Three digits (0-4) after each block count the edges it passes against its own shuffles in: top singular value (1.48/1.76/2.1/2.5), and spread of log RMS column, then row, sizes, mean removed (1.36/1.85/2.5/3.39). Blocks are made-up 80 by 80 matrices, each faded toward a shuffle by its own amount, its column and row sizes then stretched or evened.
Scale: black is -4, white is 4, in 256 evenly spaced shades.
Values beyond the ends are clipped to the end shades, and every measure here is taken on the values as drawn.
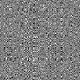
4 3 0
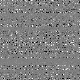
0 2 4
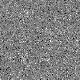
1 1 1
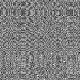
4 0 1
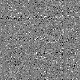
1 2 1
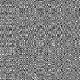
4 2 2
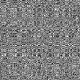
4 0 3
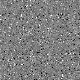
0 1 1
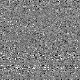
1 1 3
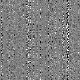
3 4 0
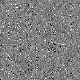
0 2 1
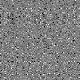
3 1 2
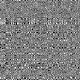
4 1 3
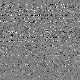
1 0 3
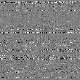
2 0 4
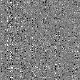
1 3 1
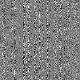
0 4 0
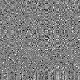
4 1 1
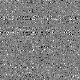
2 1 3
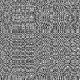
4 2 0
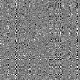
4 3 2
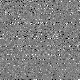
0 0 3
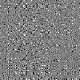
3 2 2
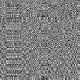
4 0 2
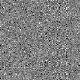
3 2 1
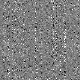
0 3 0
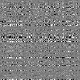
4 2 4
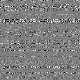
3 0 4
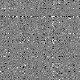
1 2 3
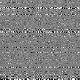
4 0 4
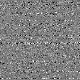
0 1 3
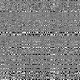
4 1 4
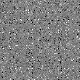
0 2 2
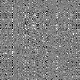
4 3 2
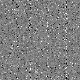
1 2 1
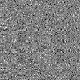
3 0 1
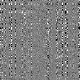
4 4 2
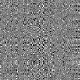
4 3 1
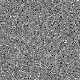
2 1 1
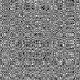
4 2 1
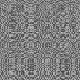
4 0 2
